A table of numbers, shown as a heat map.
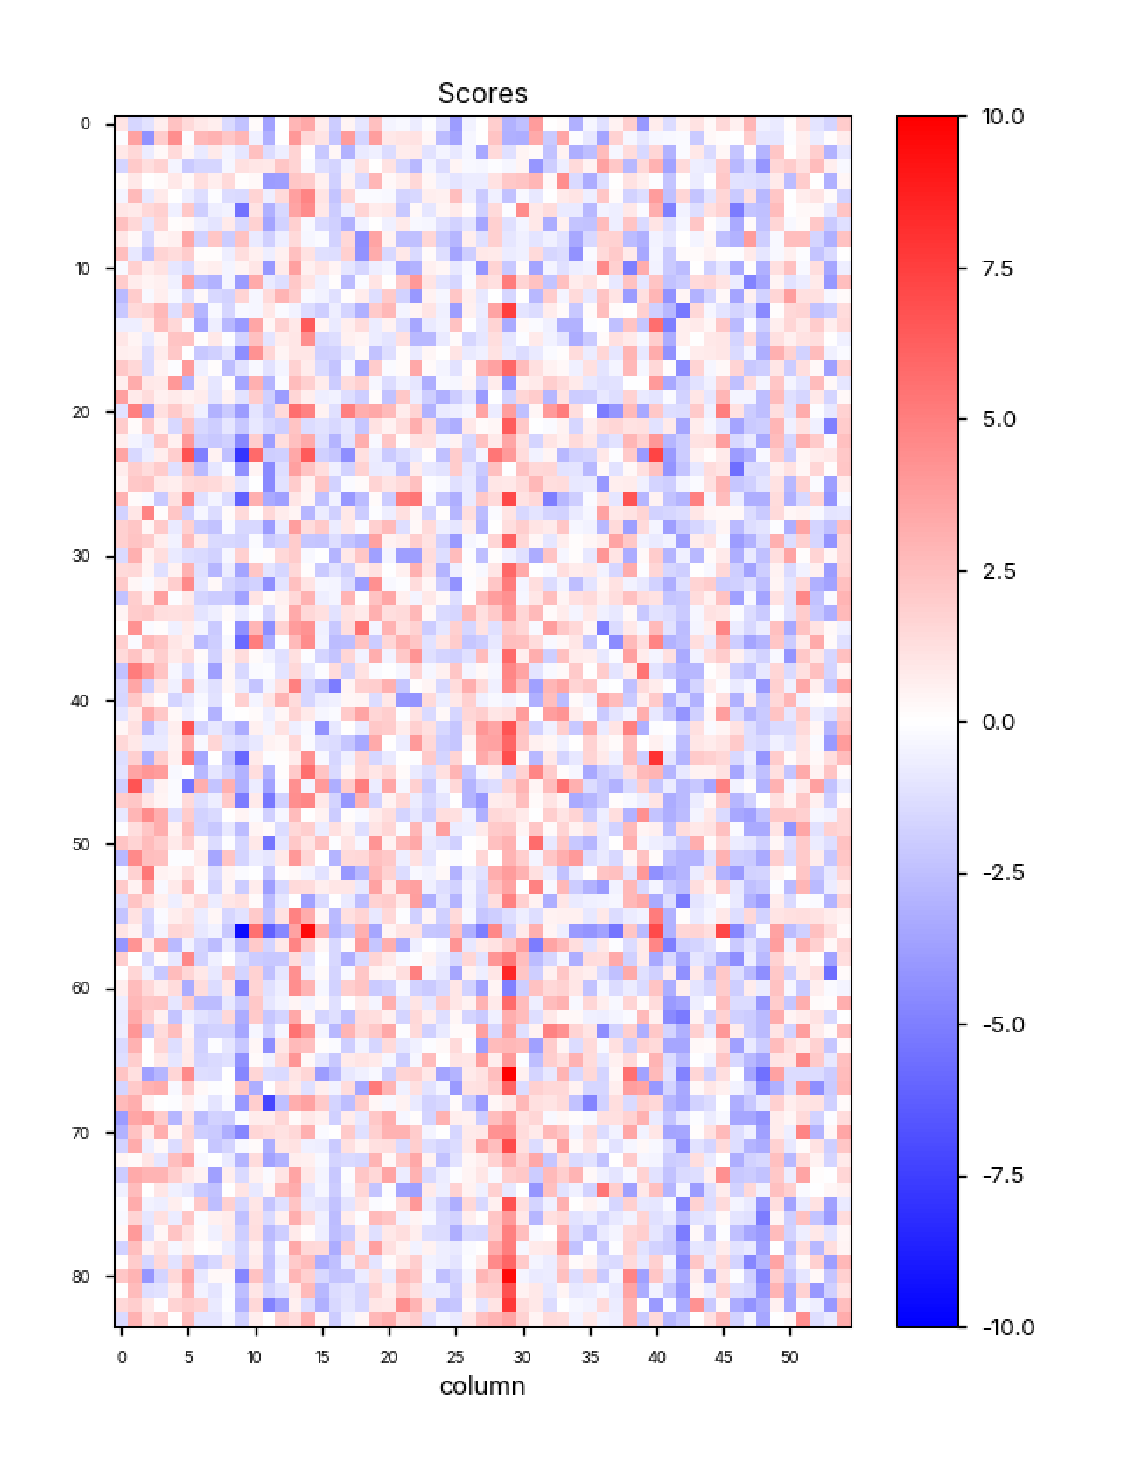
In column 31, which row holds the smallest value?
57
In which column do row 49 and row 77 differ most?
42
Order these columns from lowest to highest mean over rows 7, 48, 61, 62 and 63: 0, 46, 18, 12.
46, 12, 0, 18
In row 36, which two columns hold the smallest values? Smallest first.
9, 37
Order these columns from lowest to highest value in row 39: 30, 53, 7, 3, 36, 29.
53, 7, 36, 3, 30, 29
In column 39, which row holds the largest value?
38
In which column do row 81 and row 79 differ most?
52
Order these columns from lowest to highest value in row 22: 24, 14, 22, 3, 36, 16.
16, 36, 24, 22, 3, 14
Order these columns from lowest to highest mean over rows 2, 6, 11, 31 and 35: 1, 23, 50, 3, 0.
50, 23, 3, 0, 1
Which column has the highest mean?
29
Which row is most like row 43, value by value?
17
